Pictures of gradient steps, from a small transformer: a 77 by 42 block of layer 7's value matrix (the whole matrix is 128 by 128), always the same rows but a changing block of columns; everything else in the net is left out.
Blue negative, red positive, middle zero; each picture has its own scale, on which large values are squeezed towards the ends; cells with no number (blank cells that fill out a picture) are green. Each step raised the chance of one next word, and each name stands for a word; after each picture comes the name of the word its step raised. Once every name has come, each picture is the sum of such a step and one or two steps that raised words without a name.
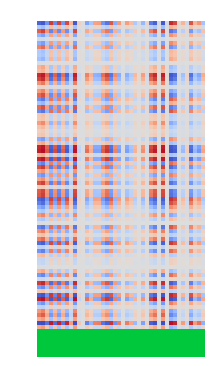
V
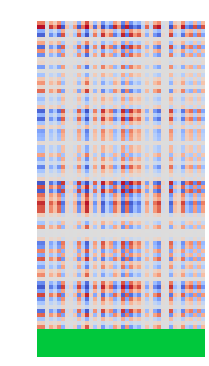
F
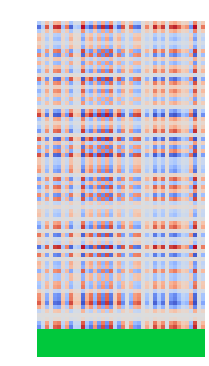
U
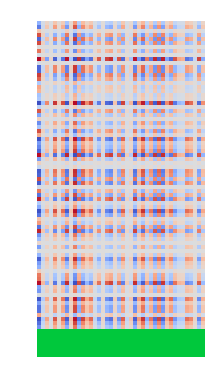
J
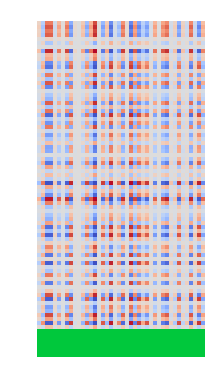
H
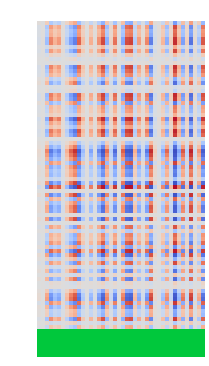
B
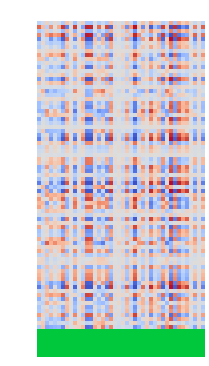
F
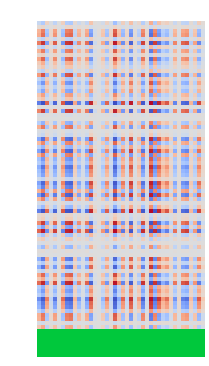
J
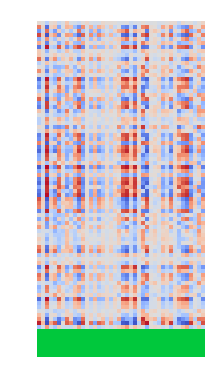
V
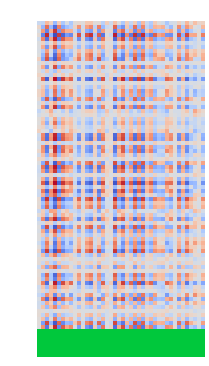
V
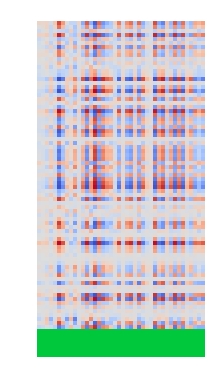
V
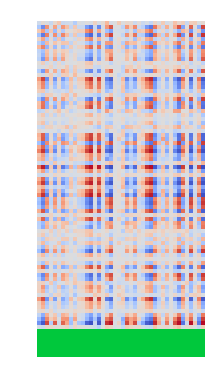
V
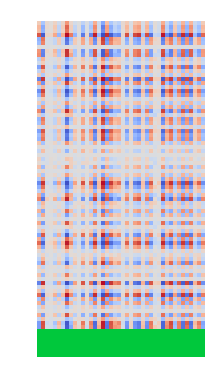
H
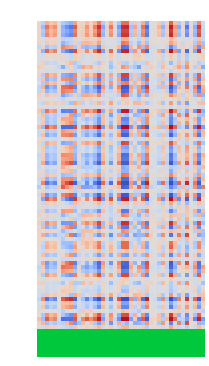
H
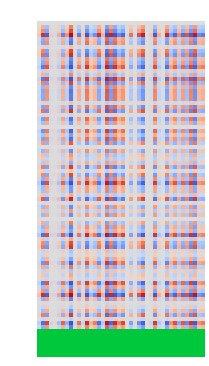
H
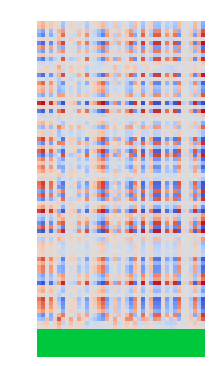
J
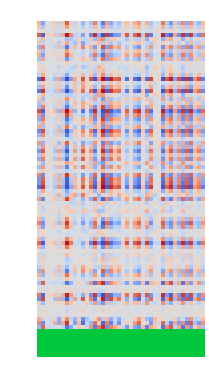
V
